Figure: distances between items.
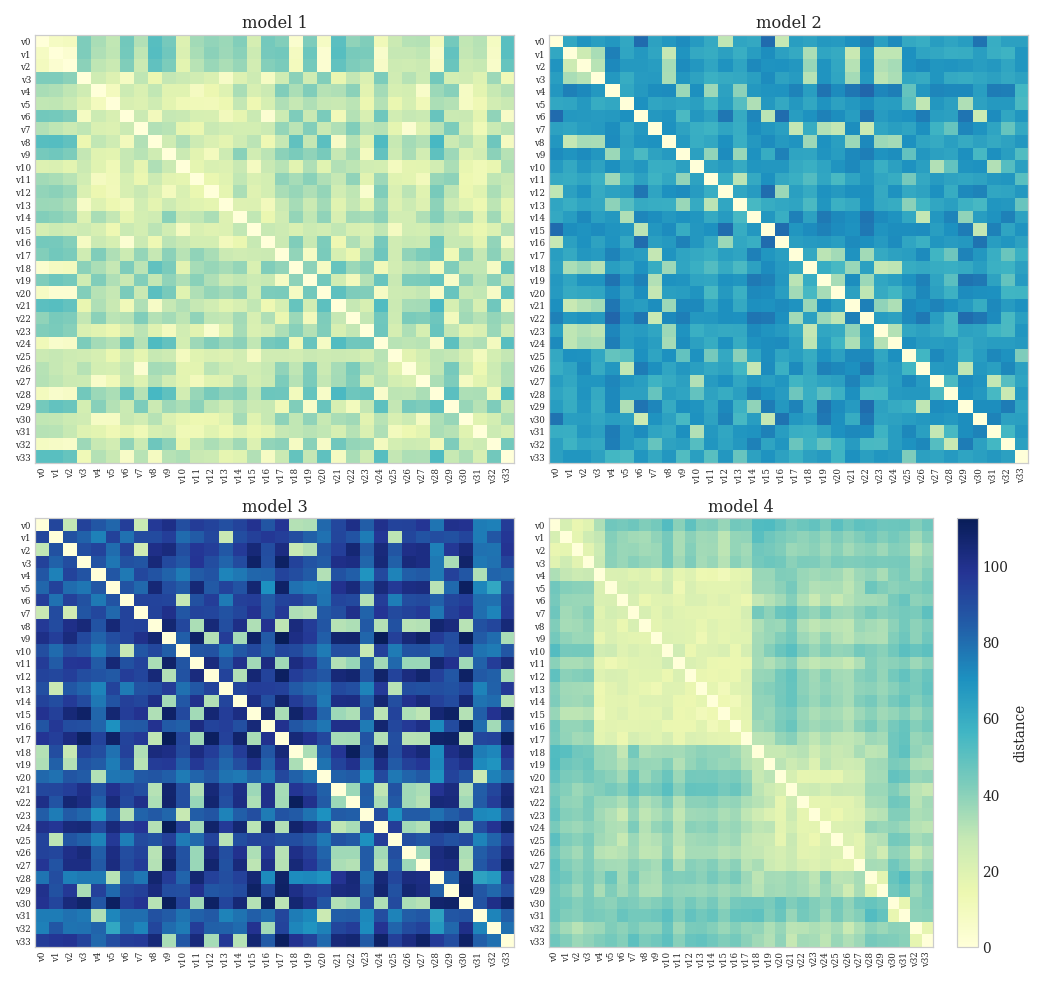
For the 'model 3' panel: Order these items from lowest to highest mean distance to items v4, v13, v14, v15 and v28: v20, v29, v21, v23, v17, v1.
v20, v1, v23, v21, v17, v29
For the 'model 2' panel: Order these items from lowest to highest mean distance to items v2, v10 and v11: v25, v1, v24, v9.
v1, v24, v9, v25
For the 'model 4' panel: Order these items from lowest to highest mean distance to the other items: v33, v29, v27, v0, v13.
v13, v27, v29, v33, v0
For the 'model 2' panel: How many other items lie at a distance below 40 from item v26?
3
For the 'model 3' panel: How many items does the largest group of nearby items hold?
10
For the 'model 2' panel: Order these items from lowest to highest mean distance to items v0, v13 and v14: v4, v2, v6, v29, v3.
v29, v4, v3, v2, v6
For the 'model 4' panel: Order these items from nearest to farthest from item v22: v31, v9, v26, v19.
v26, v19, v9, v31
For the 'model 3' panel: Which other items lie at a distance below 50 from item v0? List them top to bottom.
v2, v7, v18, v19
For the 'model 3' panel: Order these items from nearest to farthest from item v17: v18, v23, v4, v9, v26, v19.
v26, v23, v4, v19, v18, v9
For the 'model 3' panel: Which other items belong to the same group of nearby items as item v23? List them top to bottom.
v6, v10
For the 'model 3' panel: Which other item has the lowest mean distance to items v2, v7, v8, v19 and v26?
v0
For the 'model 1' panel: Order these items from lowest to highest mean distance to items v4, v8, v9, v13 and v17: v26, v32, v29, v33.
v33, v29, v26, v32
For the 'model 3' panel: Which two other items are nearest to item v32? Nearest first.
v16, v5
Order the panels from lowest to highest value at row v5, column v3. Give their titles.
model 1, model 4, model 2, model 3
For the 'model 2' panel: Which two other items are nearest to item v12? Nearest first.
v0, v16
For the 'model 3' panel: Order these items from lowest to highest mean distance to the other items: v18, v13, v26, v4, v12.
v26, v4, v13, v18, v12
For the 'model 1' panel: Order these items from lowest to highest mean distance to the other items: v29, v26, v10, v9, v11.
v10, v11, v26, v9, v29
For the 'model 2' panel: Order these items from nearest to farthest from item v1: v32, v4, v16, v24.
v24, v32, v16, v4
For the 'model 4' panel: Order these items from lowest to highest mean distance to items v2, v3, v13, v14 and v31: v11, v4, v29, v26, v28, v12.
v4, v11, v12, v26, v29, v28
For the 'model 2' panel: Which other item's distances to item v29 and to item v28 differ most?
v32
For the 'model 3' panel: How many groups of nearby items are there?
9
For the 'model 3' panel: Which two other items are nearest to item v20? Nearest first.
v31, v4
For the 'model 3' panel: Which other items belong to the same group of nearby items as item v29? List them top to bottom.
v3
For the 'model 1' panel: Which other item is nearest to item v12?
v23
